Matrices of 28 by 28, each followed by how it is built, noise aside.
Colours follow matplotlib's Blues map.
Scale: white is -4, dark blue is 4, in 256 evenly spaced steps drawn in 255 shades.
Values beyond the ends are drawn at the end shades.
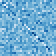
diagonal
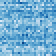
blocks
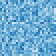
low rank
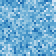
smooth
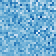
upper triangular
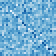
diagonal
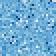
sparse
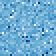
sparse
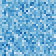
noise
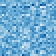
low rank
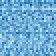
repeating columns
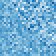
upper triangular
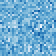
low rank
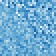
upper triangular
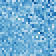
upper triangular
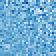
upper triangular
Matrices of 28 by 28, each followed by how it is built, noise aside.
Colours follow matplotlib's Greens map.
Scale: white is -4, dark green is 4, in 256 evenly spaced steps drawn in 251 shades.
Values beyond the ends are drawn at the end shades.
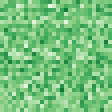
repeating columns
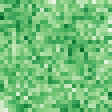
smooth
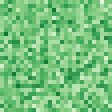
noise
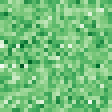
uneven rows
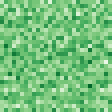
repeating columns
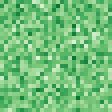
repeating columns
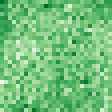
smooth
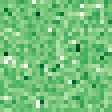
sparse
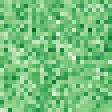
repeating columns
